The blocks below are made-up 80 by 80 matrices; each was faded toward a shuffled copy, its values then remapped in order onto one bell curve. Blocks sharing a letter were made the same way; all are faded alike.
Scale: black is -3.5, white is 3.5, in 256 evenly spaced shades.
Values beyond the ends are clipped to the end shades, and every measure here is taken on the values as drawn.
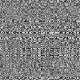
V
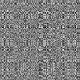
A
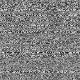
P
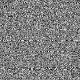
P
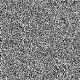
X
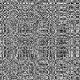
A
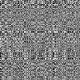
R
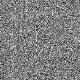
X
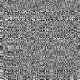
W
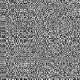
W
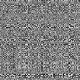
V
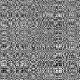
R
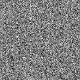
X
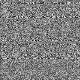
P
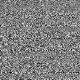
P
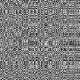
R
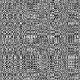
R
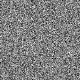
X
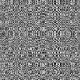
R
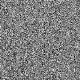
X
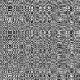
R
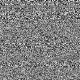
P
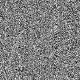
X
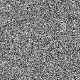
X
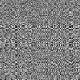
A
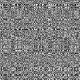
W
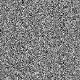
X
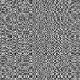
R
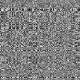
V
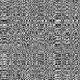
R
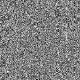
X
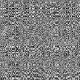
V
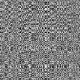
A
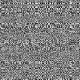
W
